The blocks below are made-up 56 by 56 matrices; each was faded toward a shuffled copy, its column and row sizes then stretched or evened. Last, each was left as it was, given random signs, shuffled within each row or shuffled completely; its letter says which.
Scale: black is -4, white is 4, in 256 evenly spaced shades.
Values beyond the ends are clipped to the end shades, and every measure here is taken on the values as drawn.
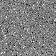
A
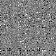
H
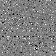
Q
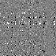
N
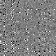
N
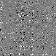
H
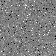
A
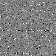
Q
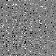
N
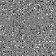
N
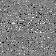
Q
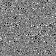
Q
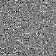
H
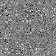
H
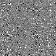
H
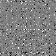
H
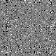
H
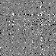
H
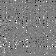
N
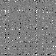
H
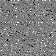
Q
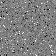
A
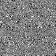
Q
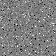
A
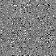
N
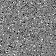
A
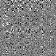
N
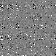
H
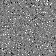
A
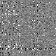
H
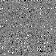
H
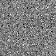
H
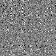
H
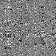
N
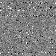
Q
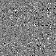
H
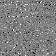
Q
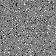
A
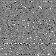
Q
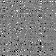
N
